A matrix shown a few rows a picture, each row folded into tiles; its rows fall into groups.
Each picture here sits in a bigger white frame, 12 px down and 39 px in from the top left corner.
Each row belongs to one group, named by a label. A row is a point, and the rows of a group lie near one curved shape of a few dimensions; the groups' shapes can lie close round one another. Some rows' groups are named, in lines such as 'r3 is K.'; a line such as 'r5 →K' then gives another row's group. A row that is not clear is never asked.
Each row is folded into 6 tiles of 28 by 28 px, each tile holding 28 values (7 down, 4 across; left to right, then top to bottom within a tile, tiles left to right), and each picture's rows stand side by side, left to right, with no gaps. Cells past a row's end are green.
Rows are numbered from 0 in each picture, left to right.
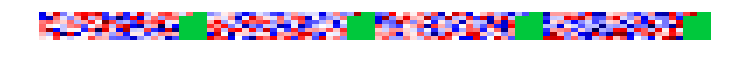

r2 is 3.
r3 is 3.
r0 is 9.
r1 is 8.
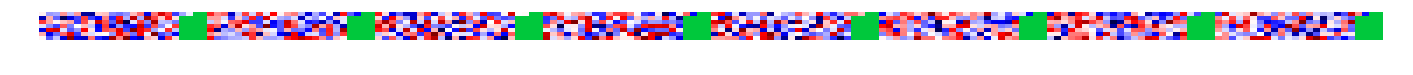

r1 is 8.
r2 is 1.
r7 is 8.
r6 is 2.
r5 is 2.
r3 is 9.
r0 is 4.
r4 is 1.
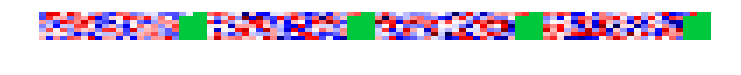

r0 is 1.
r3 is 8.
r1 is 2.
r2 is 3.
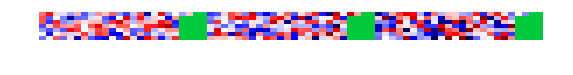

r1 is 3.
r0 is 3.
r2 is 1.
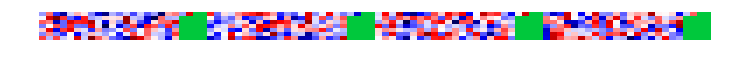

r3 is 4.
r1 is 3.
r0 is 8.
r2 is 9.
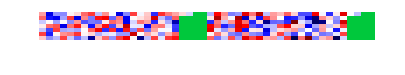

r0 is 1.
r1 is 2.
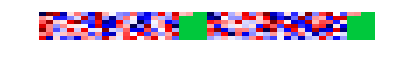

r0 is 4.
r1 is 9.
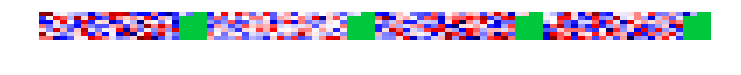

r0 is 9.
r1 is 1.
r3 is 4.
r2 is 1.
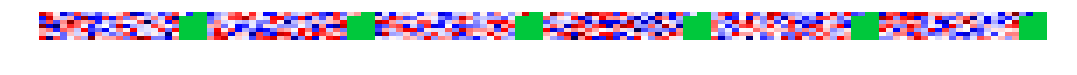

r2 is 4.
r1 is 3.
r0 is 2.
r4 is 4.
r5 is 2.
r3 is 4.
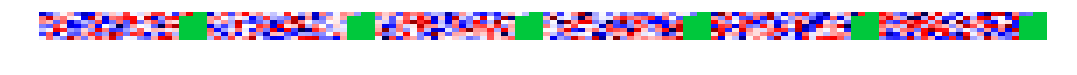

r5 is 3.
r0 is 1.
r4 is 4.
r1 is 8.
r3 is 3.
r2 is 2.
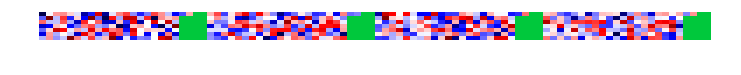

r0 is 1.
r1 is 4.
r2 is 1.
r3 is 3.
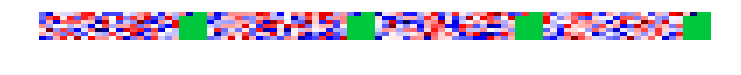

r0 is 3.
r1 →3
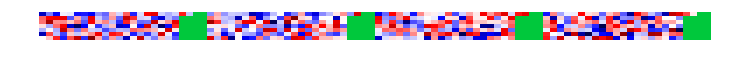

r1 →3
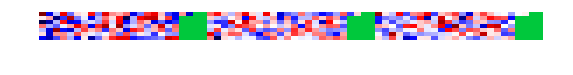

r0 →4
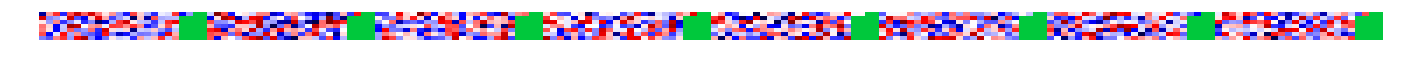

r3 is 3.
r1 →1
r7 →4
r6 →8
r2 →3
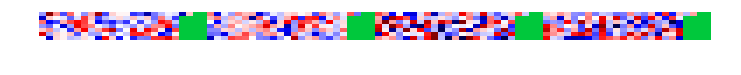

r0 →1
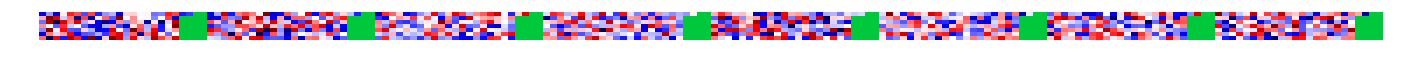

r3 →9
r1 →9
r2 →9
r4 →3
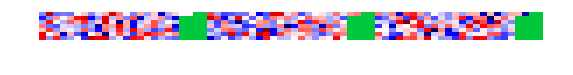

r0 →9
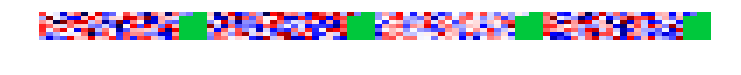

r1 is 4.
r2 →4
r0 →3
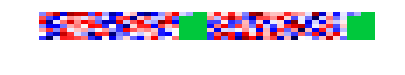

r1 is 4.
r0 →2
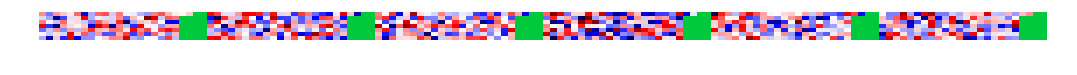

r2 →2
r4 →2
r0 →4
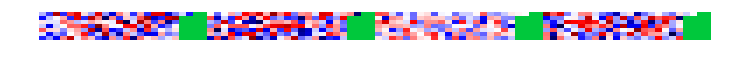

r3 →2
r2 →1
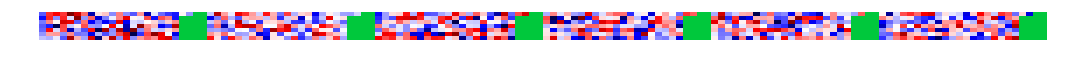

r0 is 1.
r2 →3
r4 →3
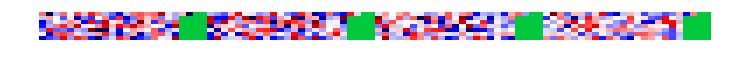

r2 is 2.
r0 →3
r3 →1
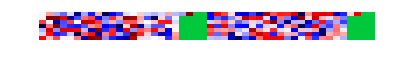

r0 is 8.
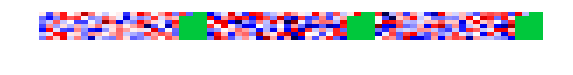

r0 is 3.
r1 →4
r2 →4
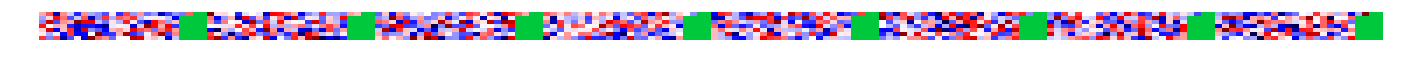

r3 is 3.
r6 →3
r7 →8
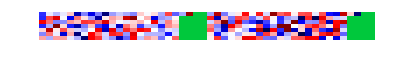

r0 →8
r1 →8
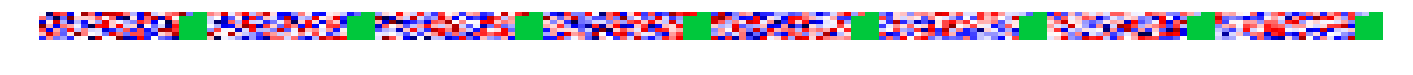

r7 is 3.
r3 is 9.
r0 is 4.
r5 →8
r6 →8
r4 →3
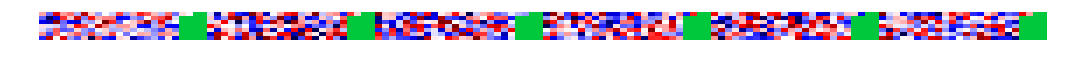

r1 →4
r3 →4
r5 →2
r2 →2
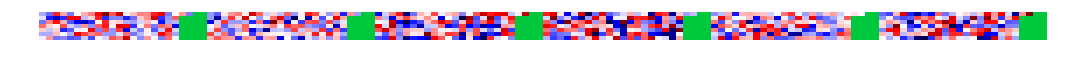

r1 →3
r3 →3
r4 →8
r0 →8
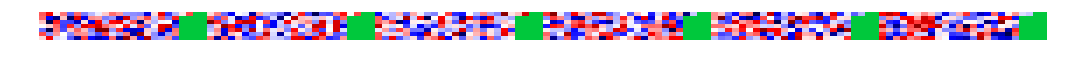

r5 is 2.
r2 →9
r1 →3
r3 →4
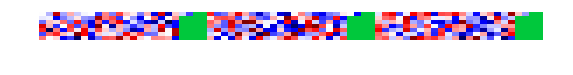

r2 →2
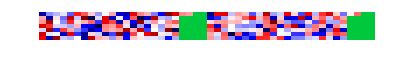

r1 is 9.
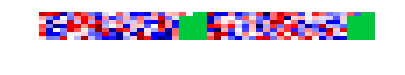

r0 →2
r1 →2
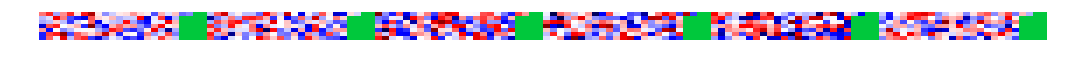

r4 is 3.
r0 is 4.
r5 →3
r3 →4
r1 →9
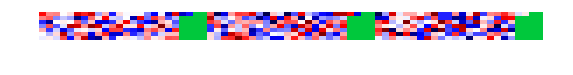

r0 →4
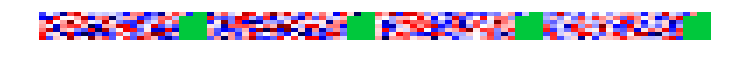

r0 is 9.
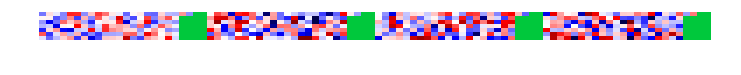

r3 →4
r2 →8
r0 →1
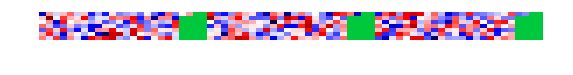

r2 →2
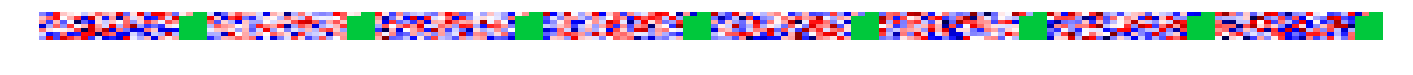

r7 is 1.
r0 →8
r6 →4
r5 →2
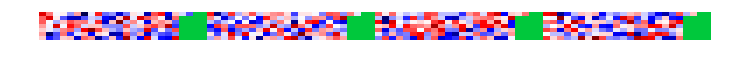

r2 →3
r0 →3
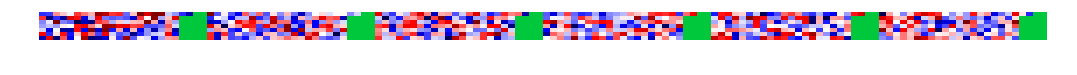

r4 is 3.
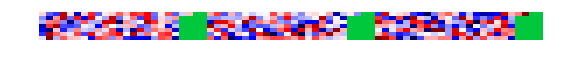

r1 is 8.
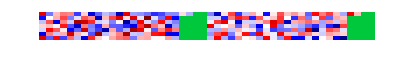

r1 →4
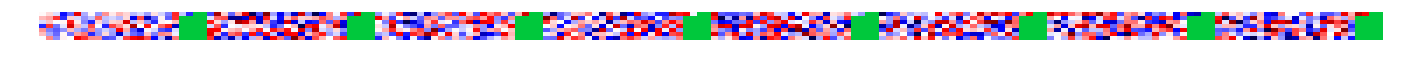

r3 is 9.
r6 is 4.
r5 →8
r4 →1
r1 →4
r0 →8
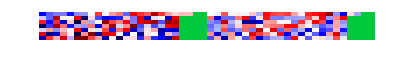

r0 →8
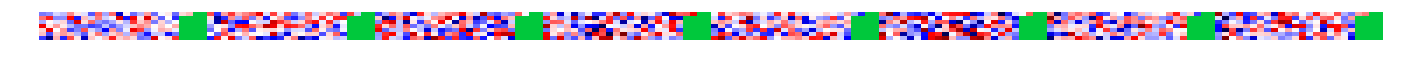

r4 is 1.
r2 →4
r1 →3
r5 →9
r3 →9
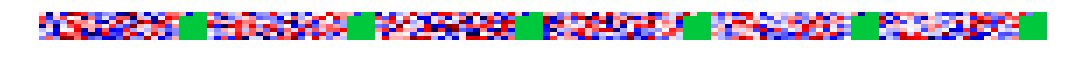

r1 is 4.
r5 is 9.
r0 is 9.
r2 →8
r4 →9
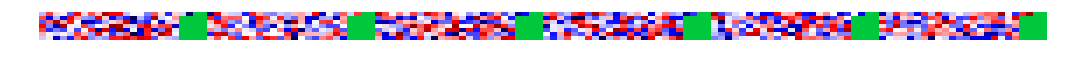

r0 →8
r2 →4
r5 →9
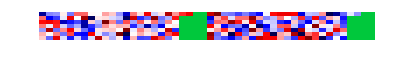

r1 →9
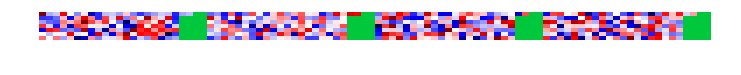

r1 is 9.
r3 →4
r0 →2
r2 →4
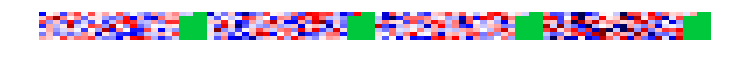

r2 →4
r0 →8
